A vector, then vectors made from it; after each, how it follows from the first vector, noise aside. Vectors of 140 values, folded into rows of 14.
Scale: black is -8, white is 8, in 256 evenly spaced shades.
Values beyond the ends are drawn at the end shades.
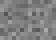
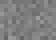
wrapped around, negated, shrunk.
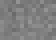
reversed, negated, shrunk.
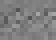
wrapped around, negated, partly zeroed.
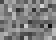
reversed, scaled up.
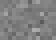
negated, partly zeroed.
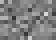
wrapped around, negated, scaled up.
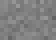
wrapped around, negated, shrunk.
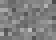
wrapped around, negated.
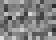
wrapped around, negated, scaled up.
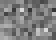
wrapped around, negated, scaled up.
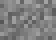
wrapped around, negated.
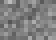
wrapped around, negated.
